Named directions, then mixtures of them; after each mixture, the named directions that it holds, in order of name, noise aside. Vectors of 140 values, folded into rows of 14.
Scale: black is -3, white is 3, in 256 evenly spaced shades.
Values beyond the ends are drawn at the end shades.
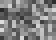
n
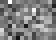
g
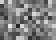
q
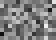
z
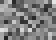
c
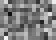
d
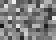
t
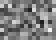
d, n, z.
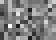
q, z.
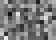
d.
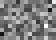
z.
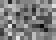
g.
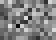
q.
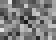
c, n, q.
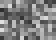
n.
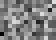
z.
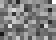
g, z.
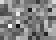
d, q, z.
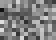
n.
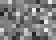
d, g, q.
